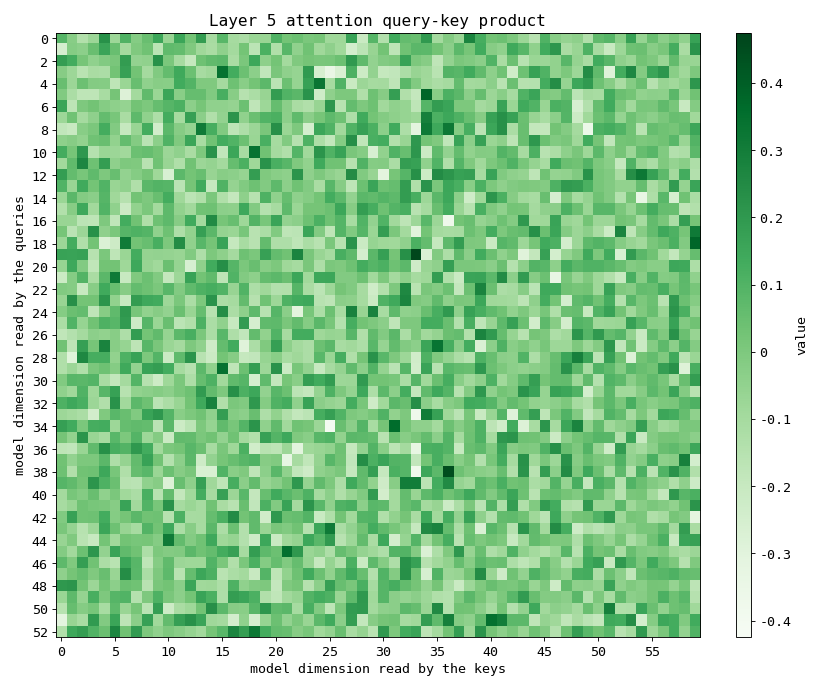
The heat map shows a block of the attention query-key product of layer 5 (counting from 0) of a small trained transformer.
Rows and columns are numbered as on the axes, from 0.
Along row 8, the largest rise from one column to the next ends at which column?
34
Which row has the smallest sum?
14
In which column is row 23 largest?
32
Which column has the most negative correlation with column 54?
41
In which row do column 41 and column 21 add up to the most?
35
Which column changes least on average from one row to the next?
55
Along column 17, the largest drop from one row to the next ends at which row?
26
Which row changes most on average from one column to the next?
38
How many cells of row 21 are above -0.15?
53
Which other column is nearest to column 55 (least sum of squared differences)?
56
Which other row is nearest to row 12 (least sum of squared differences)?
39
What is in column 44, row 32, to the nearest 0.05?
-0.05
